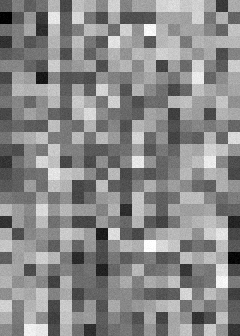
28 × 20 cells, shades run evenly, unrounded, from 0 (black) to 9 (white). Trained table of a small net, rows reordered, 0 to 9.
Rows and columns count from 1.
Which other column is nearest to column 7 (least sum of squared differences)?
10
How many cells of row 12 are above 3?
19
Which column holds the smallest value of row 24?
5
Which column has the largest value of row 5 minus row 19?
14
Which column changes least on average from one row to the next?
2
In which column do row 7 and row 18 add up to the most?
17
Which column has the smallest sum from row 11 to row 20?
11
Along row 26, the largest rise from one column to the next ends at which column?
6
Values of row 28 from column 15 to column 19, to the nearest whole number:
6 7 4 7 5
